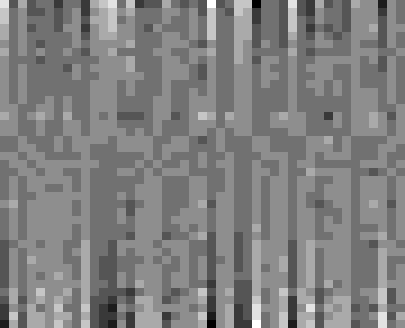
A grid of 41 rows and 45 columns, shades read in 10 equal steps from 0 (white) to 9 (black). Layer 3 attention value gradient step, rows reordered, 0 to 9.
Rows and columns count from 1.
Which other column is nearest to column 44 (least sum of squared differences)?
36
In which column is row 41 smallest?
29
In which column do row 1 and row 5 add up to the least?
24
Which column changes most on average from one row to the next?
23
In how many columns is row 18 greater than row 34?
16
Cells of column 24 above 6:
5
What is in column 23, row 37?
2
